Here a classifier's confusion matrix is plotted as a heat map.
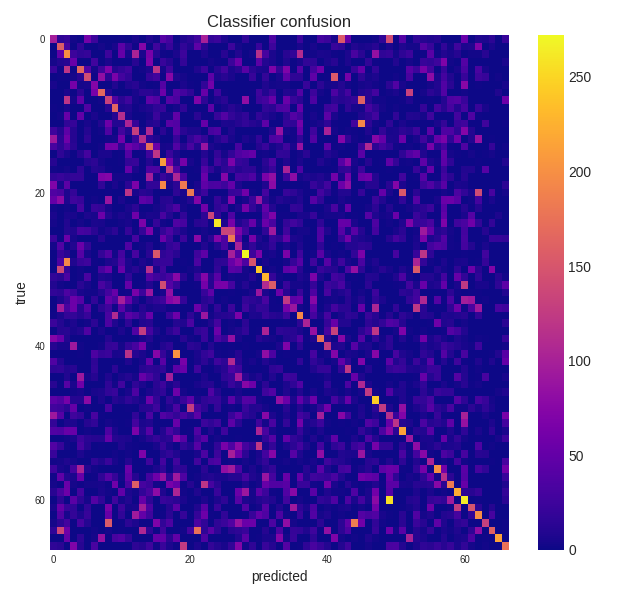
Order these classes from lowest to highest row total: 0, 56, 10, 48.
10, 48, 0, 56
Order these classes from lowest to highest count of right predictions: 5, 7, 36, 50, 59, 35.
35, 50, 5, 7, 36, 59
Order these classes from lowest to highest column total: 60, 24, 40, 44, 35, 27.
44, 35, 40, 24, 27, 60
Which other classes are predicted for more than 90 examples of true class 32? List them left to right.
16, 31, 60
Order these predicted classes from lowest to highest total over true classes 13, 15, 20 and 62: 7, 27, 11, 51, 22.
7, 27, 22, 11, 51
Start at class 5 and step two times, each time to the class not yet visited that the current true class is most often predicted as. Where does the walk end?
18
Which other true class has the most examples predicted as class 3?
40
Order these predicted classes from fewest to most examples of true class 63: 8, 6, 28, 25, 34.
6, 25, 28, 34, 8
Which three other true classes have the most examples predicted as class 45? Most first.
11, 8, 54
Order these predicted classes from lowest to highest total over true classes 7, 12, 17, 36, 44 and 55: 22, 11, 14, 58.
58, 11, 22, 14
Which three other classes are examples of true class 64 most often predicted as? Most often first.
21, 1, 13
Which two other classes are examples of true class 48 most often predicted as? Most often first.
20, 51
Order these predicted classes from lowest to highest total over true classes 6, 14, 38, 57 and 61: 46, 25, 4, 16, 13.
25, 4, 16, 46, 13
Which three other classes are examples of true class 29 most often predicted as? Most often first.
2, 53, 27
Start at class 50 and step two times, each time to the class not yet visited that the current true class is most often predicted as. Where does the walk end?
49
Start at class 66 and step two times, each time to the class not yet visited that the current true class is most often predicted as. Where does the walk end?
16
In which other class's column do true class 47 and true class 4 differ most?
15
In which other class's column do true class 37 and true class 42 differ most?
26
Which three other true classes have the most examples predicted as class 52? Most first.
7, 65, 24
